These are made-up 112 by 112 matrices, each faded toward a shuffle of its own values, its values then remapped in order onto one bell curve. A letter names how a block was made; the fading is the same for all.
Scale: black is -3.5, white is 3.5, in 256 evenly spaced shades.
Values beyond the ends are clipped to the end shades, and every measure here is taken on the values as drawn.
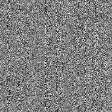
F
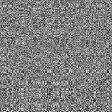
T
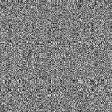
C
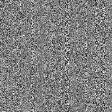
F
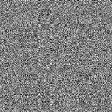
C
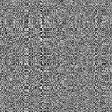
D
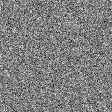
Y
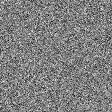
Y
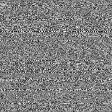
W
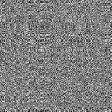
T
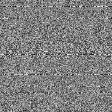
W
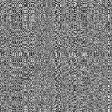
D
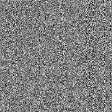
F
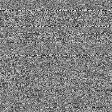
W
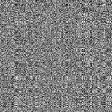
T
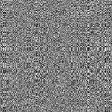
D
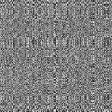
D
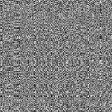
D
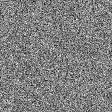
Y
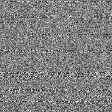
W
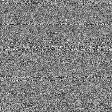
W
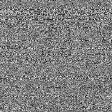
W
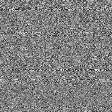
W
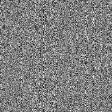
F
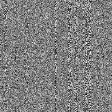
F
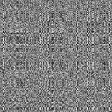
D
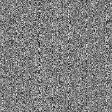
F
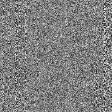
F
